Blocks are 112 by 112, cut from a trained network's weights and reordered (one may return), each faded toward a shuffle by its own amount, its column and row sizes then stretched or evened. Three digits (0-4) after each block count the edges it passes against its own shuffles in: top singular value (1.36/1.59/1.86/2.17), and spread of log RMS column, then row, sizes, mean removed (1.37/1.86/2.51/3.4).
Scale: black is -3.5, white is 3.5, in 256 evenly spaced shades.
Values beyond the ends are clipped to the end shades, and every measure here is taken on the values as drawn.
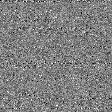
0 0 3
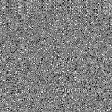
4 1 1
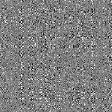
4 4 2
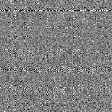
4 1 3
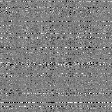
2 2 4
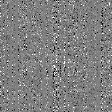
0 4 1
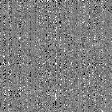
1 4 2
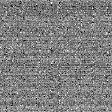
3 2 0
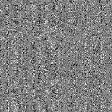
4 3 0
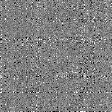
1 3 3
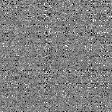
1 3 3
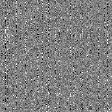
1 4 0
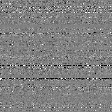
4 1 4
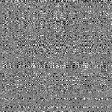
4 2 4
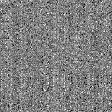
2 1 0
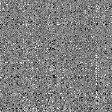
1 2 3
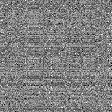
4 1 0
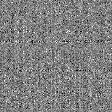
2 0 2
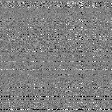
3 2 4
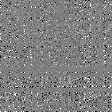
1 3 4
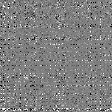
1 3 4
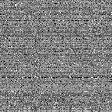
4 0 2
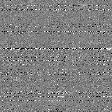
3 2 4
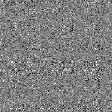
3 2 3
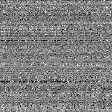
4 0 3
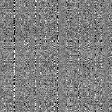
4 4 0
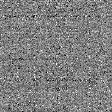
1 2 1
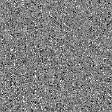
0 3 1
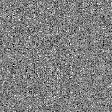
1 1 1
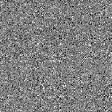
2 2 2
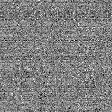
3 0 0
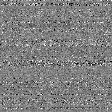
0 0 4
